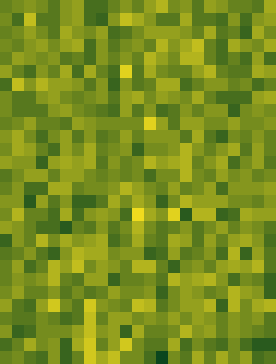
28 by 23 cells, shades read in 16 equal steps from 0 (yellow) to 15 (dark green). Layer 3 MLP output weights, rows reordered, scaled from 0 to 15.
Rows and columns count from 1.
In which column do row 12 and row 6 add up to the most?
12
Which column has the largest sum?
19
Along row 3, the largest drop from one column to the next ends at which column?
22
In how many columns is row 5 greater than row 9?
9
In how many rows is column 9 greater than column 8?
13
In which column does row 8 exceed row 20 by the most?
20
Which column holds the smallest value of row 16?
16
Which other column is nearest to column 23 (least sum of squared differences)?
1
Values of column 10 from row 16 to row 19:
5 7 10 11
